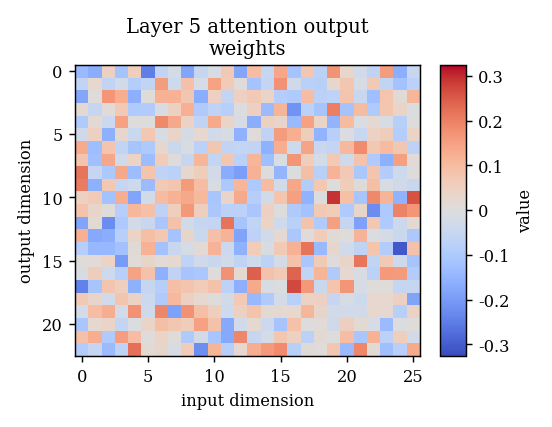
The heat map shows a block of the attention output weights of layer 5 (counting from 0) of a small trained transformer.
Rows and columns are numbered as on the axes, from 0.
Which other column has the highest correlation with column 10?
17
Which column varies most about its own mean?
16
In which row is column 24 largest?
11
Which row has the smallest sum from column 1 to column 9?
0
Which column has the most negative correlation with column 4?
20
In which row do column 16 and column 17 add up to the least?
3
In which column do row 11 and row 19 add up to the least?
22
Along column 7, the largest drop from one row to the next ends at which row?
19
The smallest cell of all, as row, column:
14, 24
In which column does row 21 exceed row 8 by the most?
12
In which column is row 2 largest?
2
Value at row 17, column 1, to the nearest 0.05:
-0.1
